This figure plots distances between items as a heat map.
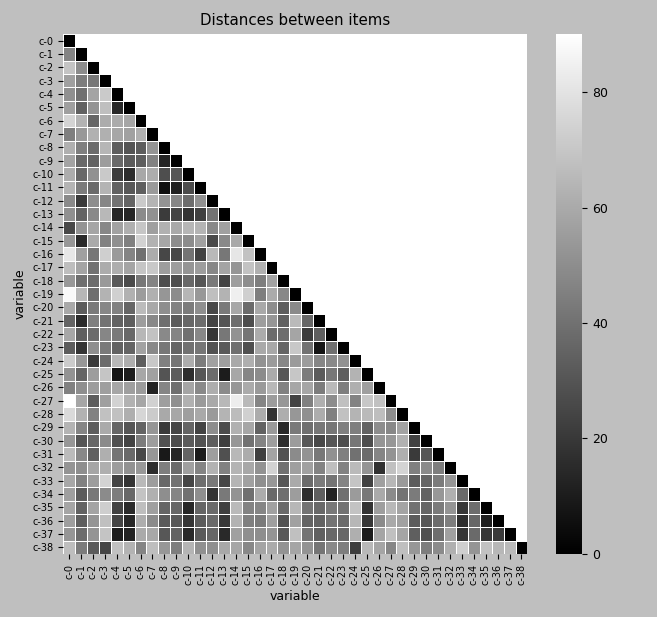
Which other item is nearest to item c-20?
c-34
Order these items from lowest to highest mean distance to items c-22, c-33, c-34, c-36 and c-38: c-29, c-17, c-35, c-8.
c-35, c-29, c-8, c-17
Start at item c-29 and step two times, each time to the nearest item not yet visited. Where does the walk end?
c-30
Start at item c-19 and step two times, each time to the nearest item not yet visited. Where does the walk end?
c-2
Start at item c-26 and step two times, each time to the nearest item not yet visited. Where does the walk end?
c-32
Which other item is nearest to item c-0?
c-14
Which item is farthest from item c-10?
c-3
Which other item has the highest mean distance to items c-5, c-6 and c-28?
c-0
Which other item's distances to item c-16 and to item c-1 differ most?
c-15
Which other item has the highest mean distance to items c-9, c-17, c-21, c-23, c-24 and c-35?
c-19
